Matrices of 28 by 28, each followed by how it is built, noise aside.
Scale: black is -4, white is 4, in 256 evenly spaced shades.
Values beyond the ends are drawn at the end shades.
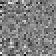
low rank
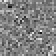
block diagonal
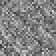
Toeplitz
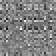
low rank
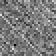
Toeplitz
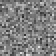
noise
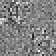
block diagonal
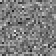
noise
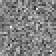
noise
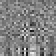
low rank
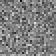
noise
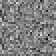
repeating rows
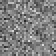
repeating rows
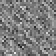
Toeplitz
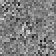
block diagonal
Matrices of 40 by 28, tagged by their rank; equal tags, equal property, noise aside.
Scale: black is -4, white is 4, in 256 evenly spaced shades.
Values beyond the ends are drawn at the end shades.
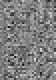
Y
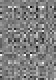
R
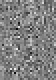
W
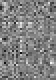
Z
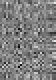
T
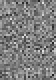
Y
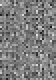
Z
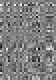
R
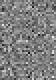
W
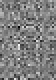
R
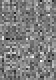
Y
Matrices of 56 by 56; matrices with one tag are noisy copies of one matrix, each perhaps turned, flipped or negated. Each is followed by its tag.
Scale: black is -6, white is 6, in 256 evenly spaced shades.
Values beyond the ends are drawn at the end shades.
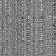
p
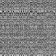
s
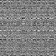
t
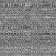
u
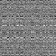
t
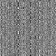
t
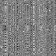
u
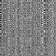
s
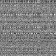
p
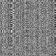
s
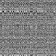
s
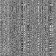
u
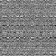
t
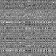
u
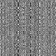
t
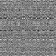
t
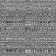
u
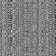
s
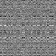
t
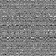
t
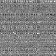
p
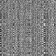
s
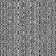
t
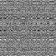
t
